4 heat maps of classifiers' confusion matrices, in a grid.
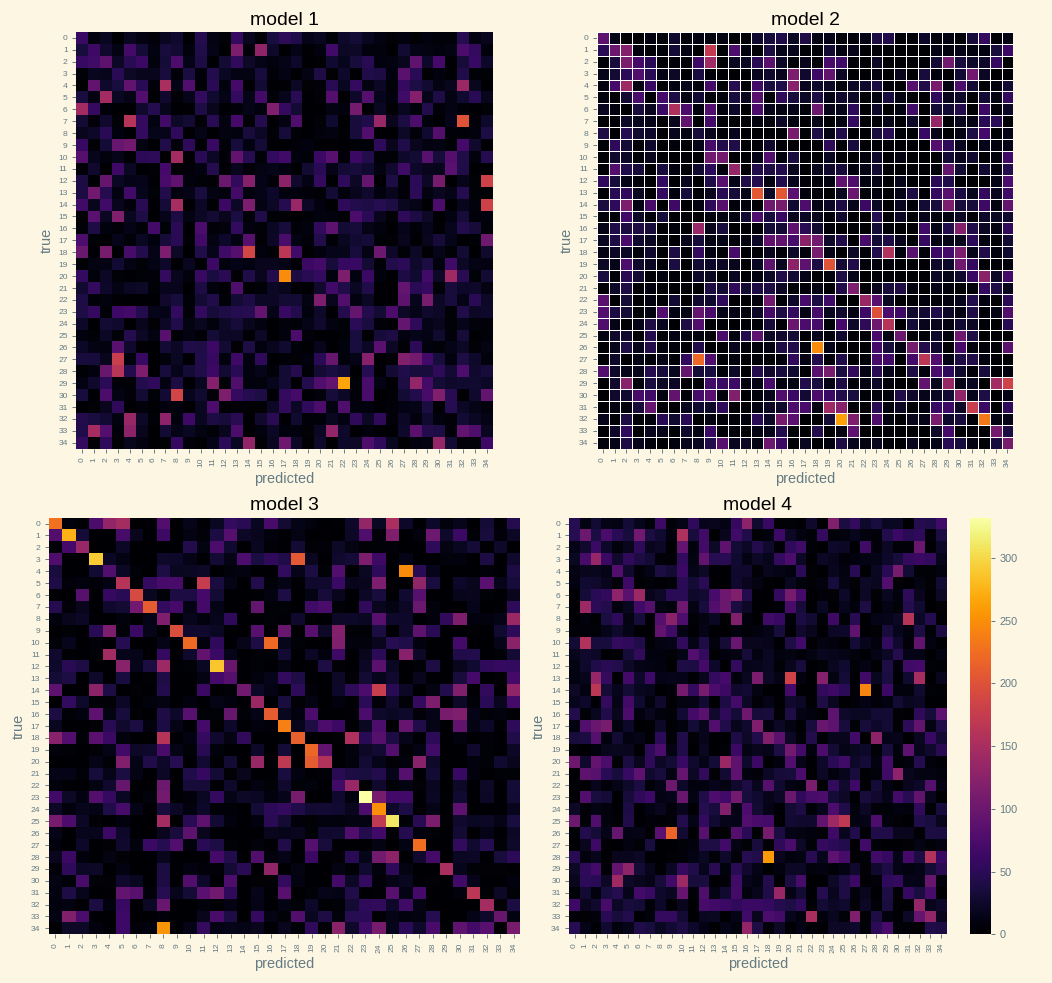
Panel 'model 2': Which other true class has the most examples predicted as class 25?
23
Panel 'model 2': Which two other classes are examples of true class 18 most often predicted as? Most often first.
24, 30
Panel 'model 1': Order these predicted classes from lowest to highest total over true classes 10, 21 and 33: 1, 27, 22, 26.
26, 22, 27, 1
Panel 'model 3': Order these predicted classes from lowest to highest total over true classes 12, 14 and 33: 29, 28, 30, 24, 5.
29, 28, 30, 5, 24
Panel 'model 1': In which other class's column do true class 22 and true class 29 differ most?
28
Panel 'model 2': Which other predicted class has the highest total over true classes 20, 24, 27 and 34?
8
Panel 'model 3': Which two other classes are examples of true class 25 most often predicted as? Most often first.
24, 8
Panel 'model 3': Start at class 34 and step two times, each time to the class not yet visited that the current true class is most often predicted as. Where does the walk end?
30
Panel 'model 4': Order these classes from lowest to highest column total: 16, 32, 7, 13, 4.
7, 13, 4, 16, 32
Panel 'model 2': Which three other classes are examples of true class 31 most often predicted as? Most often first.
19, 20, 4
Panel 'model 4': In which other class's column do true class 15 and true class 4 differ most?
30
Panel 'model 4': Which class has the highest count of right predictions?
25
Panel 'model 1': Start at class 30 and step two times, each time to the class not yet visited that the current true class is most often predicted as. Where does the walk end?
24
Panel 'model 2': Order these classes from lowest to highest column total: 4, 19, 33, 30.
33, 4, 19, 30
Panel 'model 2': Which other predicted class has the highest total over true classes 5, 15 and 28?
13
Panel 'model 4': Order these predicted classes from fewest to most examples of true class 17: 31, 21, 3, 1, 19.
21, 19, 31, 1, 3
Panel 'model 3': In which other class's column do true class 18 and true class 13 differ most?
22
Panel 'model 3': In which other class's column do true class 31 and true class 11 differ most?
4
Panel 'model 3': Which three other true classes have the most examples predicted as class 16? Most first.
10, 29, 0
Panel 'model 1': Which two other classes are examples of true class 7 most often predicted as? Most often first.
32, 4
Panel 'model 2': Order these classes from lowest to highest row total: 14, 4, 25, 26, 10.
10, 25, 26, 4, 14
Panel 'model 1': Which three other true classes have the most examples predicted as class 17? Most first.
20, 18, 12
